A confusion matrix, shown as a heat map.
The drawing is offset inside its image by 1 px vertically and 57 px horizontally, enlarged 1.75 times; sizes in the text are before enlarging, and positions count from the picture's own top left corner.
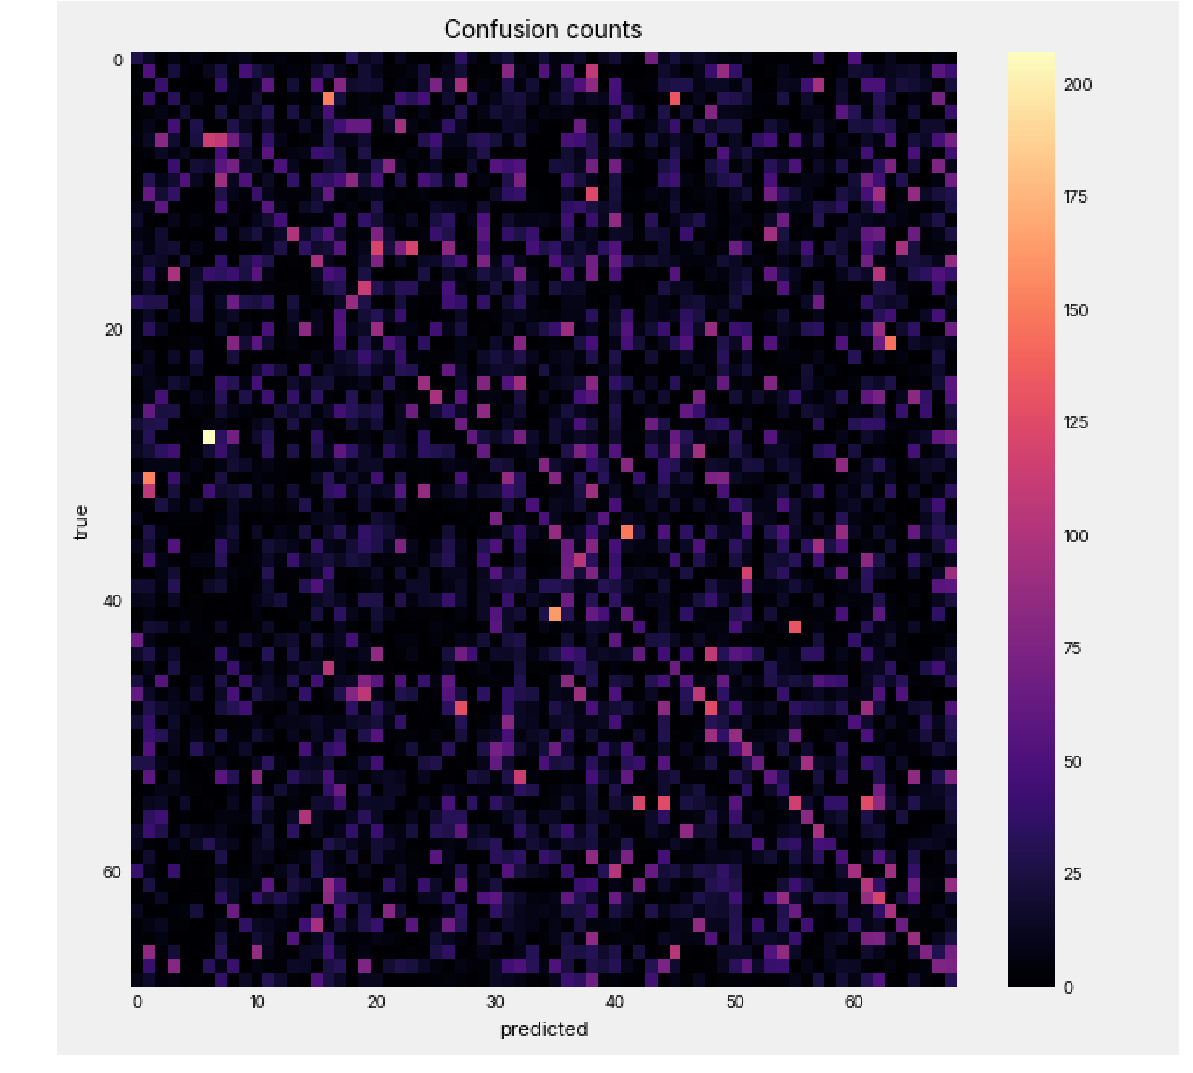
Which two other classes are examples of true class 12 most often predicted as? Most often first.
40, 54
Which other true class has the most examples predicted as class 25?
2
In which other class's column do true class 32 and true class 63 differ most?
1
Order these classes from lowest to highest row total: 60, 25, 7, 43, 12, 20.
43, 7, 12, 60, 25, 20
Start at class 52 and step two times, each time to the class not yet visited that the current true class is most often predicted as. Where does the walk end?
14
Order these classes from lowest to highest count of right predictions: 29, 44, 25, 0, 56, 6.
0, 44, 29, 56, 25, 6
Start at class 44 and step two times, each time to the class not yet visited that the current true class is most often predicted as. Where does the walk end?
27
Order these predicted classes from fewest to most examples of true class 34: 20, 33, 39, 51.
33, 20, 39, 51
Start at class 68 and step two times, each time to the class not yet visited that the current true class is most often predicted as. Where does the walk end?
51
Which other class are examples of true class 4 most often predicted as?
48
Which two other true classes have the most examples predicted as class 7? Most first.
6, 9
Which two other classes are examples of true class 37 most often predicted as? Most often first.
61, 36
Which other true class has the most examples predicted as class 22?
5
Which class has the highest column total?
38
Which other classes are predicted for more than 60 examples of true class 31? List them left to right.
1, 35, 48, 49
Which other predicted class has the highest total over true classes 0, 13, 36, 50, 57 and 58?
20
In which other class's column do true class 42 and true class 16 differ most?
55
